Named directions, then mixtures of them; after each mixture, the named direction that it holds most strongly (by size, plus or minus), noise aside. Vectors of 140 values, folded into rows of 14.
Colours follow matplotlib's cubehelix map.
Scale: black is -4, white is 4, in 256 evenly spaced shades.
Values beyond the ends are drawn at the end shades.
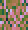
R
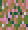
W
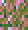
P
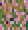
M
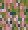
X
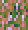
P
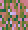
X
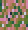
W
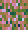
X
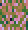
M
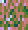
P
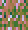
P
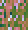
P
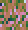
M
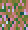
W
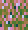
P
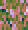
R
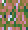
P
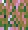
P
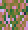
R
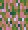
X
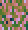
M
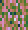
X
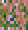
M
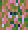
W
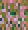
X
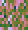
P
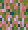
X
